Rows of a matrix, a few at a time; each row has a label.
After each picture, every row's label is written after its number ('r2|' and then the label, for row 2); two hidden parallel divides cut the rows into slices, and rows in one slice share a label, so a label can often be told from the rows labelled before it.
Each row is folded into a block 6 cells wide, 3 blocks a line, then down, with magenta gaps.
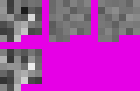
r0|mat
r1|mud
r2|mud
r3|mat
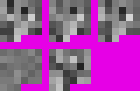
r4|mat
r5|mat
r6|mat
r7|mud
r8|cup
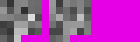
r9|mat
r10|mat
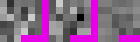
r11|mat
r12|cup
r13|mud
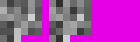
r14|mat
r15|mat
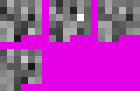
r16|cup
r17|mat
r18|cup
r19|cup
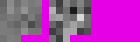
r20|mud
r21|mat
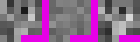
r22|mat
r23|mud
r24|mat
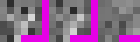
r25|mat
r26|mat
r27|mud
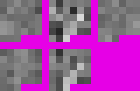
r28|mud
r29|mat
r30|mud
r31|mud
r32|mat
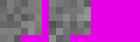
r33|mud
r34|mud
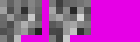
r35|mat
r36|mat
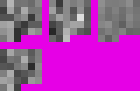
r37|cup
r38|mat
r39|mud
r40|cup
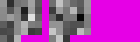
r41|mat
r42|cup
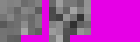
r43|mud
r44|cup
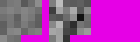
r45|mud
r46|cup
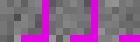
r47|mud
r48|mud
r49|mud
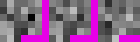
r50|cup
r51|cup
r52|mat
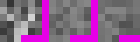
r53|mat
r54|mud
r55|mud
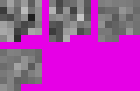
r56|cup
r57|mat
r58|mud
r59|mud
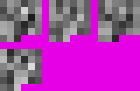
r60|cup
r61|mat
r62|cup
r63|mat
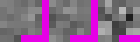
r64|mud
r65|mud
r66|cup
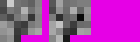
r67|cup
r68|cup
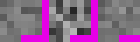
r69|mud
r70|mat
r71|mud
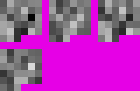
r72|cup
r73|mat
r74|cup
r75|mat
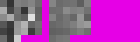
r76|mat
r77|mud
